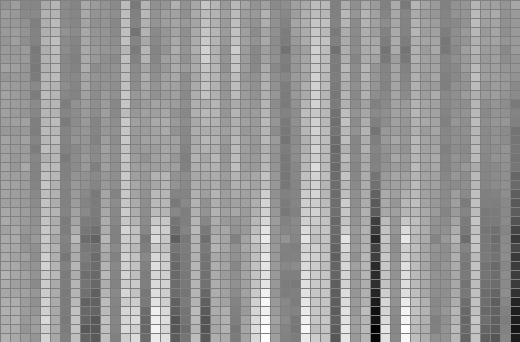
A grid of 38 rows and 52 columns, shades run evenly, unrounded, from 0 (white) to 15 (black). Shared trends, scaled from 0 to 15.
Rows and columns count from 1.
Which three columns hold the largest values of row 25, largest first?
38, 52, 34
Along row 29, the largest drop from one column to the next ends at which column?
39
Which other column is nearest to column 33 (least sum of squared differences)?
48
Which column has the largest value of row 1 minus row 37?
41
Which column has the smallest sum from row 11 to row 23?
32
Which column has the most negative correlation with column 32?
29
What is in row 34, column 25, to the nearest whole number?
6
